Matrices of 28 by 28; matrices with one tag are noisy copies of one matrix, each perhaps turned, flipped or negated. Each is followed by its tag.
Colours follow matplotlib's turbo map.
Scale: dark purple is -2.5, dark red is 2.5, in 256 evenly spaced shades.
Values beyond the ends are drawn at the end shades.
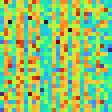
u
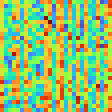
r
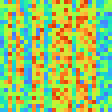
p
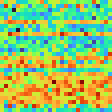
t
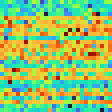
p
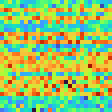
p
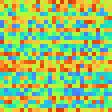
u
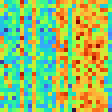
t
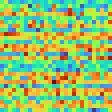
u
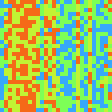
t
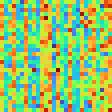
u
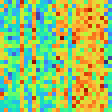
t
